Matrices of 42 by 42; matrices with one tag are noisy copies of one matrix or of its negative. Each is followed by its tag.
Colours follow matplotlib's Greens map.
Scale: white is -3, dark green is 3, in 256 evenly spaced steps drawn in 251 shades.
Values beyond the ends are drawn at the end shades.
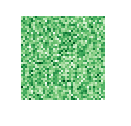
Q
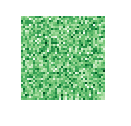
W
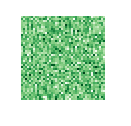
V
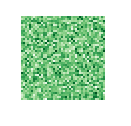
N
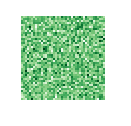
N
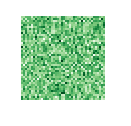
V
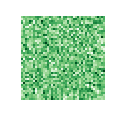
W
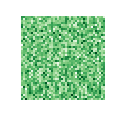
Q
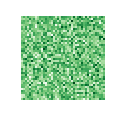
N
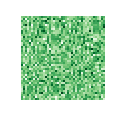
V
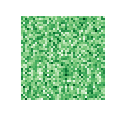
Q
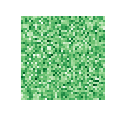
N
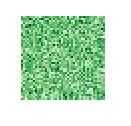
W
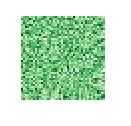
W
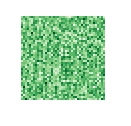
Q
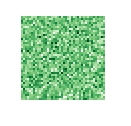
W
